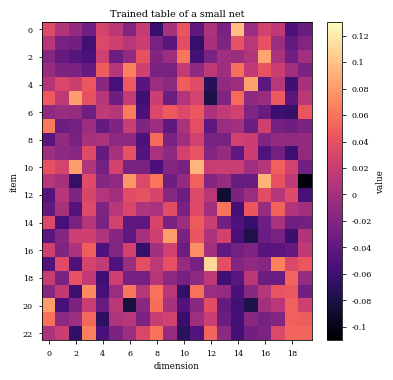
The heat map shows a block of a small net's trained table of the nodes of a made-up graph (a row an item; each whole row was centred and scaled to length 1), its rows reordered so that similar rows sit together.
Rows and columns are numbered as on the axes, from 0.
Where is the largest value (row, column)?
17, 12
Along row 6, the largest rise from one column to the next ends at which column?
19
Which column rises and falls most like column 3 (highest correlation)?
8
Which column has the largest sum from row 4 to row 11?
11
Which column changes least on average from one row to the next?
10
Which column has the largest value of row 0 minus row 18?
14
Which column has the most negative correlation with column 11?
7
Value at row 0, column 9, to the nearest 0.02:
0
